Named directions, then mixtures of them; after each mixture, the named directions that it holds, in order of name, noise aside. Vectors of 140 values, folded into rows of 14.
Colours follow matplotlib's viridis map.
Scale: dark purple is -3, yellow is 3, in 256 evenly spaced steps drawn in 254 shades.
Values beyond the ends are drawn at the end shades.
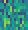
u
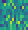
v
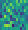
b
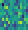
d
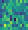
b, u, v.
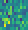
d, u.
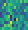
b, v.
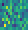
b, d, u.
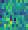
b, u, v.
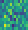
b, u.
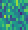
b, d.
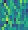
b, d, v.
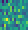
d, u, v.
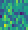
b, u.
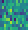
b, u, v.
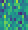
b, d, u.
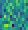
b.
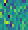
b, u, v.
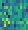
d, u.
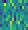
v.
